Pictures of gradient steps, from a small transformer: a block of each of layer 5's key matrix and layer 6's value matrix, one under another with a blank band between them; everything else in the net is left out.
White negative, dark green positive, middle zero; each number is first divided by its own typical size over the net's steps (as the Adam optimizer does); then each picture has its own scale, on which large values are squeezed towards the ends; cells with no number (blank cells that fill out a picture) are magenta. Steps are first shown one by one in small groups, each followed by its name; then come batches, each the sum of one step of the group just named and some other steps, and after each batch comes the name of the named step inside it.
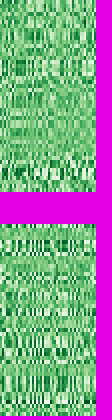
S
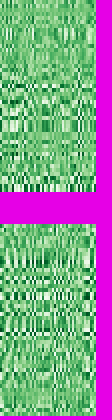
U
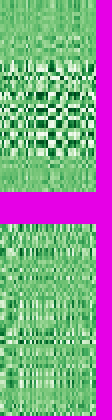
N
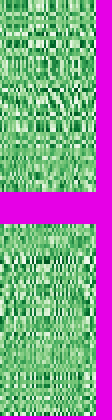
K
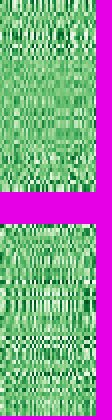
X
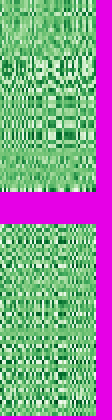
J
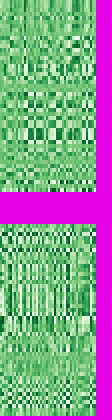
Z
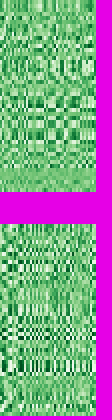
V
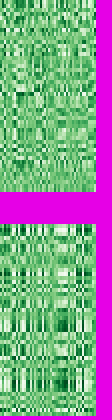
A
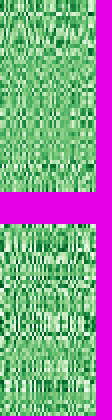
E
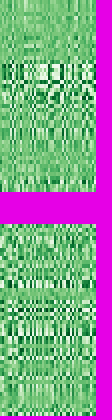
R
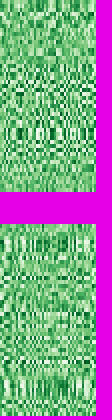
E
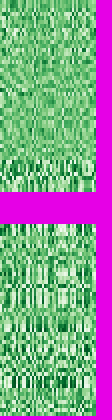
A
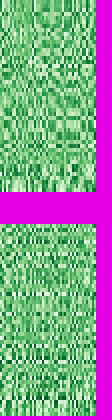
J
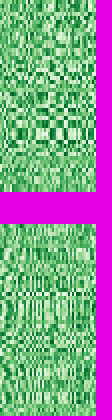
N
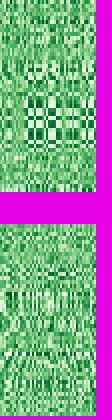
Z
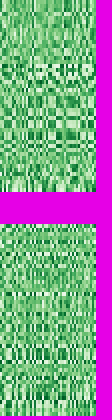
J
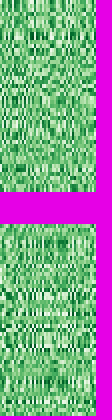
S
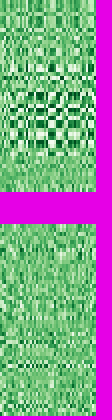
N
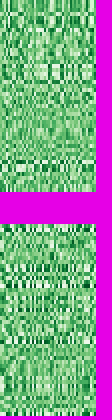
R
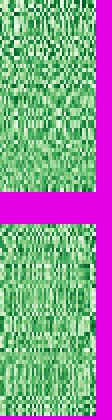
Z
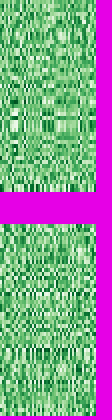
U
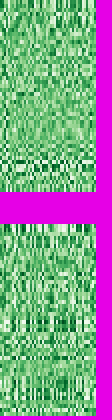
A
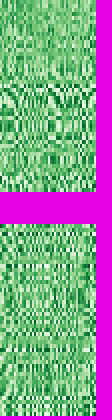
Z
